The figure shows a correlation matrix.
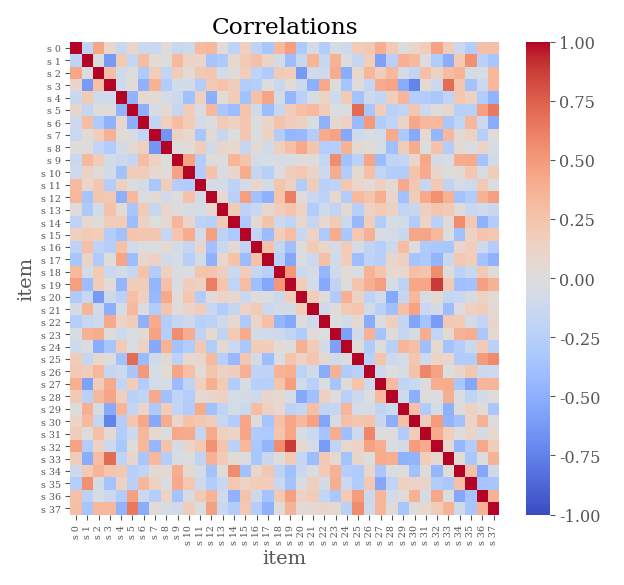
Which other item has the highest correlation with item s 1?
s 35
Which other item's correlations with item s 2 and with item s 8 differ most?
s 20
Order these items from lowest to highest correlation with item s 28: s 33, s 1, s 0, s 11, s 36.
s 1, s 36, s 11, s 0, s 33
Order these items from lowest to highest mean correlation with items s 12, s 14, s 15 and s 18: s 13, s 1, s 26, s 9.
s 1, s 13, s 9, s 26
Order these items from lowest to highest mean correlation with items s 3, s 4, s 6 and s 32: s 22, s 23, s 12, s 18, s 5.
s 5, s 22, s 23, s 12, s 18
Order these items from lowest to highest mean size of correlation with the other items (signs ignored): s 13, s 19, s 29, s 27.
s 13, s 29, s 27, s 19
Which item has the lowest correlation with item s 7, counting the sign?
s 8
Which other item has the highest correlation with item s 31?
s 26
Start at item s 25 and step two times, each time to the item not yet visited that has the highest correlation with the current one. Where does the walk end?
s 37
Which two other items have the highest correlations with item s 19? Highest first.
s 32, s 12
